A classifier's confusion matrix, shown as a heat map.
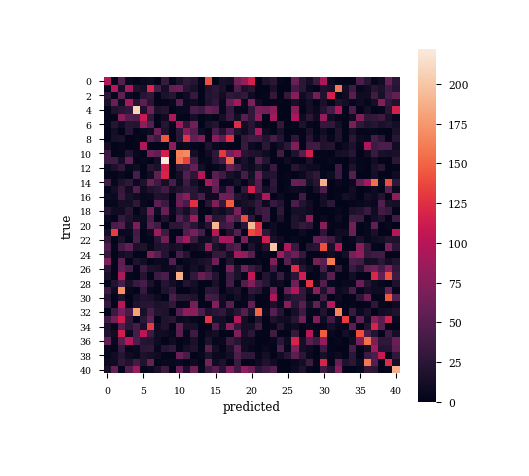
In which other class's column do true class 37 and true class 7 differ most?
21
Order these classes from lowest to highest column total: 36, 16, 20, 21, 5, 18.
16, 5, 36, 21, 18, 20
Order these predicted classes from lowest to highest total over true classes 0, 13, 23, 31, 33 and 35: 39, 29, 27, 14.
27, 29, 39, 14
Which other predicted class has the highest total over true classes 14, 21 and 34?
37
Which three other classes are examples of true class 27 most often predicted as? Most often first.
10, 39, 37
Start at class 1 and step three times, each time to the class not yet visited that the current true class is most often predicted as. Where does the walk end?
40
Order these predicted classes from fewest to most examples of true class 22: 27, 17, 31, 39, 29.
27, 39, 31, 29, 17
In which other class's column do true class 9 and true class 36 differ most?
3
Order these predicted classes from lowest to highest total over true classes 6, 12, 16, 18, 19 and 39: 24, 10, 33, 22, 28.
33, 24, 28, 22, 10
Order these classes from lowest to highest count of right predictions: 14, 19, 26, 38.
14, 38, 26, 19
